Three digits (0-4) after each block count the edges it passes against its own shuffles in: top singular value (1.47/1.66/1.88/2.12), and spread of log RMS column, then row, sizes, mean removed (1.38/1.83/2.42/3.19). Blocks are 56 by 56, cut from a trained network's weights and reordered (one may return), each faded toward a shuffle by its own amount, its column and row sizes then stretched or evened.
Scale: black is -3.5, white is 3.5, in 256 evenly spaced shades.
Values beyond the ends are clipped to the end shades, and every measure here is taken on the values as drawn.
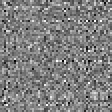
2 2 2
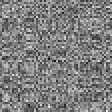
4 1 1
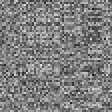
4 1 1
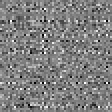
4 1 4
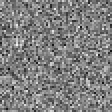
1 0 0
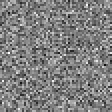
2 0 0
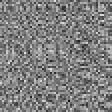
4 1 0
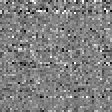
0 0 3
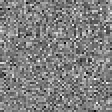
1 0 0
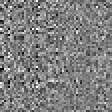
3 3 1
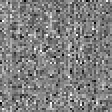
1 1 1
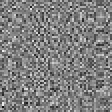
4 2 0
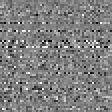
2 0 4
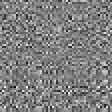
4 2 4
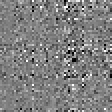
1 3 3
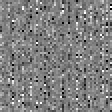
0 4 0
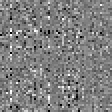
0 3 2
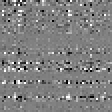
1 3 4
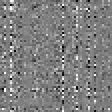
2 4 2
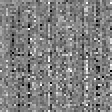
3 3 2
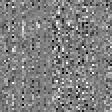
0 4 1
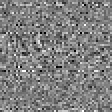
3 0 3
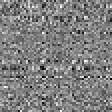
4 1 3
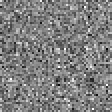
2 1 1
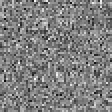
2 1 0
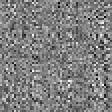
3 3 1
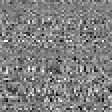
3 1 4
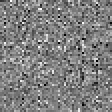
1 3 1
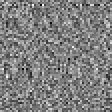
2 0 1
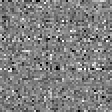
0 0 3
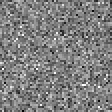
0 0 0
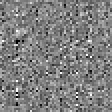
2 3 1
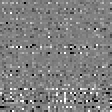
0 1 4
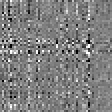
4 4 3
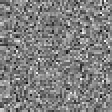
1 2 0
